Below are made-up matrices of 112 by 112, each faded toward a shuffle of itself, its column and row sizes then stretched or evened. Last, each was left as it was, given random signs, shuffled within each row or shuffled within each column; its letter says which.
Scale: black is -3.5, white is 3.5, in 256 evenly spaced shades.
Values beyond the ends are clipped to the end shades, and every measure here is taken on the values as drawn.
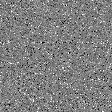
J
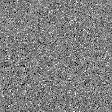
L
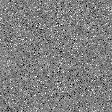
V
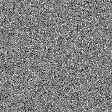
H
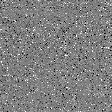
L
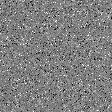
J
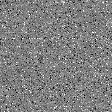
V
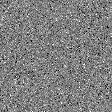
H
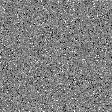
H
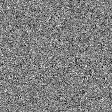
J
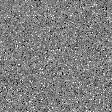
J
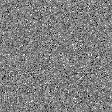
L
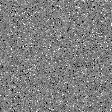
H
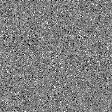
V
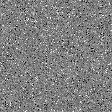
H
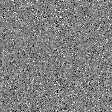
V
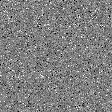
J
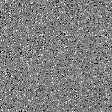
L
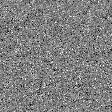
J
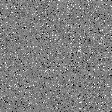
V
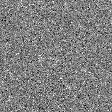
H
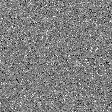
J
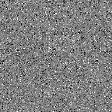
L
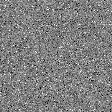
J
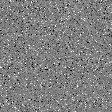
J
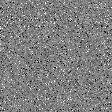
V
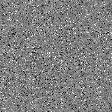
V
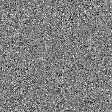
V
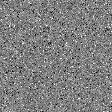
V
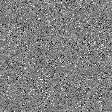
V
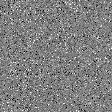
V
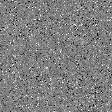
V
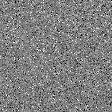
H
